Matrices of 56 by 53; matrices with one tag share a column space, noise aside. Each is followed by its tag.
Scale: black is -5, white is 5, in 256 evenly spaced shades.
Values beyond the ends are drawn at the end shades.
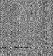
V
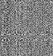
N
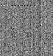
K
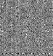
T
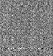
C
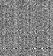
C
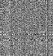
N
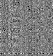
T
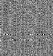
N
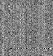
C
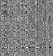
V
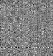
V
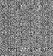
C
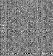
T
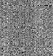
K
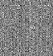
K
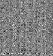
T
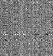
N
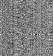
N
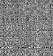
V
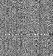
N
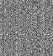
N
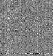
T
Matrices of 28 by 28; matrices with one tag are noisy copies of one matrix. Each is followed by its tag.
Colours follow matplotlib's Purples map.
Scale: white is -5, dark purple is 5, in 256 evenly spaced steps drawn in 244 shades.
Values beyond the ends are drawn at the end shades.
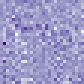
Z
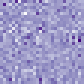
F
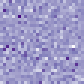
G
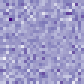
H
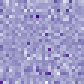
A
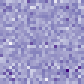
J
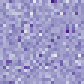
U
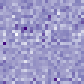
Z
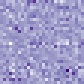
J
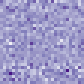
J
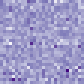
J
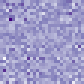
H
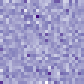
A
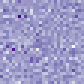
G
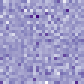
A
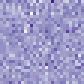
U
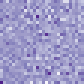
A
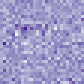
Z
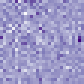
F
